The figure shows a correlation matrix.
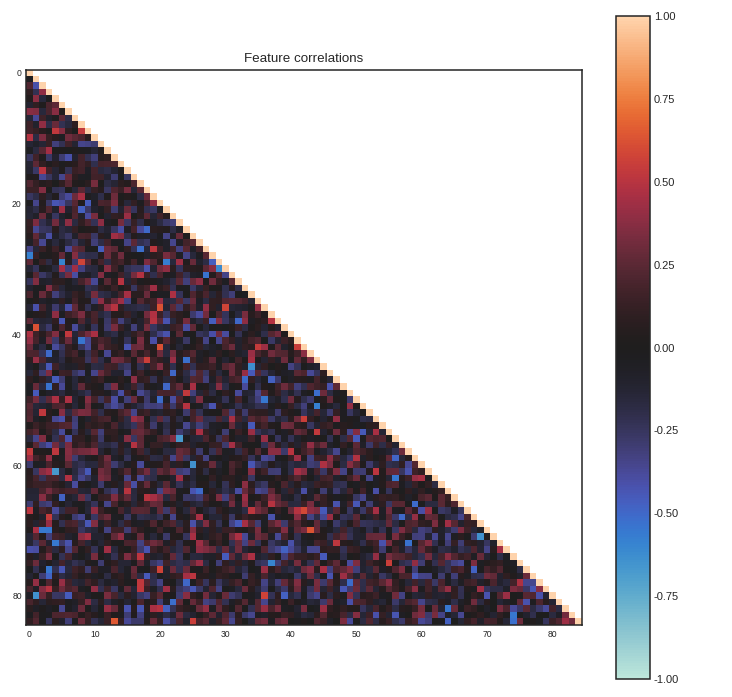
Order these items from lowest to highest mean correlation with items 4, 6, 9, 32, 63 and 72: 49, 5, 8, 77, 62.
49, 77, 62, 5, 8
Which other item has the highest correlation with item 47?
72
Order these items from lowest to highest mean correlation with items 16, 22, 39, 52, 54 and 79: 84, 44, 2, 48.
84, 48, 2, 44
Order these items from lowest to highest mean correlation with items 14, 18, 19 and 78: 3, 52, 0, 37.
0, 3, 52, 37
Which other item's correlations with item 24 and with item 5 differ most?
78
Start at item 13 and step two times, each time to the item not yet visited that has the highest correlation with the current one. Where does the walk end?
25
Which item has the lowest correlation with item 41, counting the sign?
8
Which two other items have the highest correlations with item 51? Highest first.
24, 49
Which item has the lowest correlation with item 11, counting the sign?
27
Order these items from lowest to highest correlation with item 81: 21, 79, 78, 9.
21, 79, 78, 9
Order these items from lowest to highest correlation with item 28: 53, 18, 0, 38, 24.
0, 38, 24, 53, 18
